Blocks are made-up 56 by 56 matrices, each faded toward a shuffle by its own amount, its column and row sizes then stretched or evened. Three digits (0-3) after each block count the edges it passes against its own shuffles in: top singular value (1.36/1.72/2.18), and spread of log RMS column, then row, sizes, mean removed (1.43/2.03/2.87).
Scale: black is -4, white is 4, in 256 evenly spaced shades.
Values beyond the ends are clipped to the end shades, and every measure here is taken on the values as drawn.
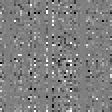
1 3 2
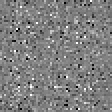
0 1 1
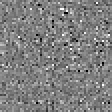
1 1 1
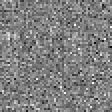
1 0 0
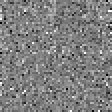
0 1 0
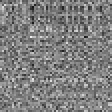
3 1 2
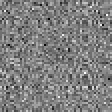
3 0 1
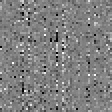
2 2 0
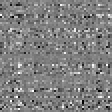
2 1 3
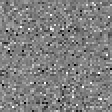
0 0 1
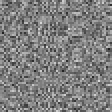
3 0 1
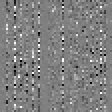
2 3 0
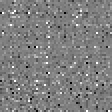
0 1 2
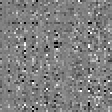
1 3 1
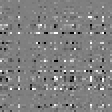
3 2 3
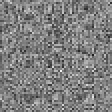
3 1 0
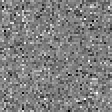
1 1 0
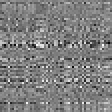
3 0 3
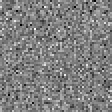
1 0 0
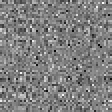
3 0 1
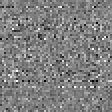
1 0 2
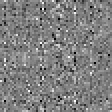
2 2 0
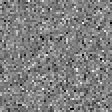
1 0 0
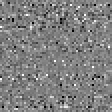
0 0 2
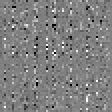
0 3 1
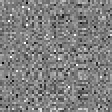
3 1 0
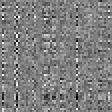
3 3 1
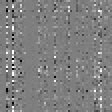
2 3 1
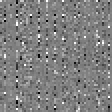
0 3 0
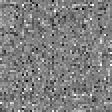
1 1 0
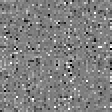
1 2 0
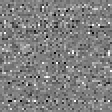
1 0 2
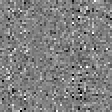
1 2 1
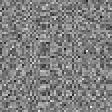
3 0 1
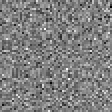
3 0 0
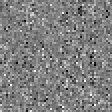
1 1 0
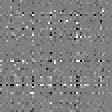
3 2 2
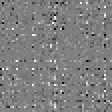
0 2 2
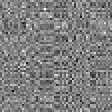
3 1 0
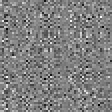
3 2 1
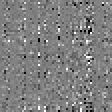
1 3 1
